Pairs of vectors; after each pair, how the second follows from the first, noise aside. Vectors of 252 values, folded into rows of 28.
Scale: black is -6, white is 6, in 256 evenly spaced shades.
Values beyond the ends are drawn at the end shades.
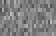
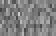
sign-scrambled.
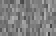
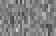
sign-scrambled.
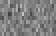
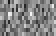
negated, scaled up.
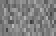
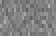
reversed, negated, shrunk.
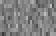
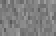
reversed, negated, shrunk.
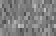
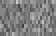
wrapped around.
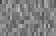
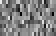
negated, scaled up.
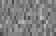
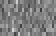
wrapped around.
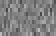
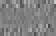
reversed, partly zeroed.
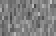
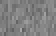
reversed, negated, shrunk.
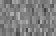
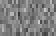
sign-scrambled.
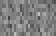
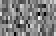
negated, scaled up.
